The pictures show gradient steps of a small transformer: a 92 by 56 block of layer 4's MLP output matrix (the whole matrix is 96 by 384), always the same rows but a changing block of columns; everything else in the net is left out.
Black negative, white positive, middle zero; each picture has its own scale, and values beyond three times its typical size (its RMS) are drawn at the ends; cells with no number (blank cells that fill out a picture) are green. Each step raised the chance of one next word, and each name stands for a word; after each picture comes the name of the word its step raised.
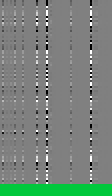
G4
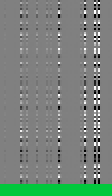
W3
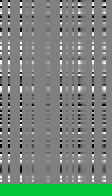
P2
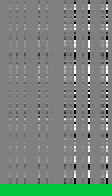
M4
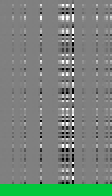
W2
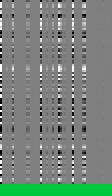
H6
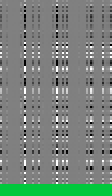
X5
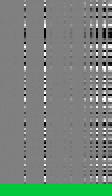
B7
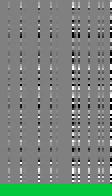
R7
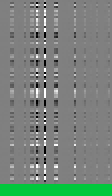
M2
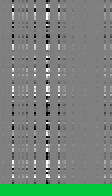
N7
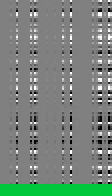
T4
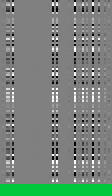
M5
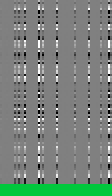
M4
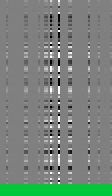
X5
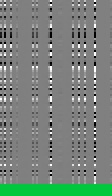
B7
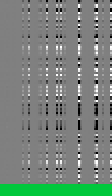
N7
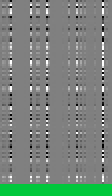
P2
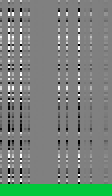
T4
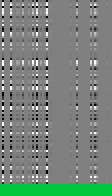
P2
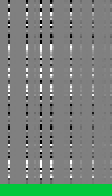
N7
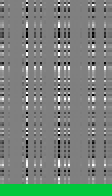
B7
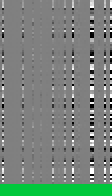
R7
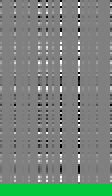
P2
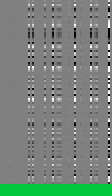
B7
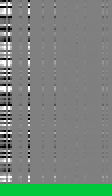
P2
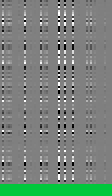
G4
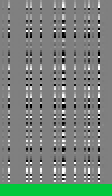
R7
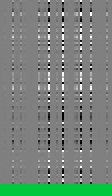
T4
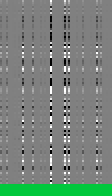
X5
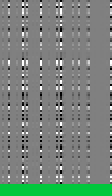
P2
